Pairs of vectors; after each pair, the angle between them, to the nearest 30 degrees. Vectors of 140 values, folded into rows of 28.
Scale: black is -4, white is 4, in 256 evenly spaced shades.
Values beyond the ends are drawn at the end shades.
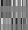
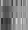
120 degrees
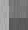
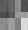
120 degrees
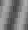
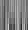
90 degrees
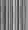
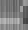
120 degrees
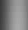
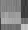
90 degrees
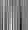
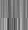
120 degrees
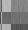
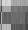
30 degrees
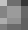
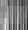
60 degrees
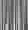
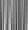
120 degrees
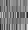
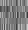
30 degrees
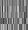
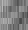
120 degrees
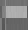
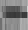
150 degrees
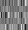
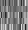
30 degrees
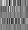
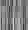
120 degrees
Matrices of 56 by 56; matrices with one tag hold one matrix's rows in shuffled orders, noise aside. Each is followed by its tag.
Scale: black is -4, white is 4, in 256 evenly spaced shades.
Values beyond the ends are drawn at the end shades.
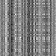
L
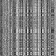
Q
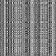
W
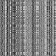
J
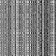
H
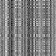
L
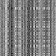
L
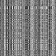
W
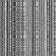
J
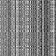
H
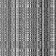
H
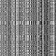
H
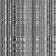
J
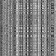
Q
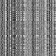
J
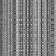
Q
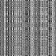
W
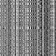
H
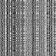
J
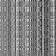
H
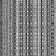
Q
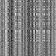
L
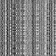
J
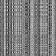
W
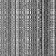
H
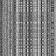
Q
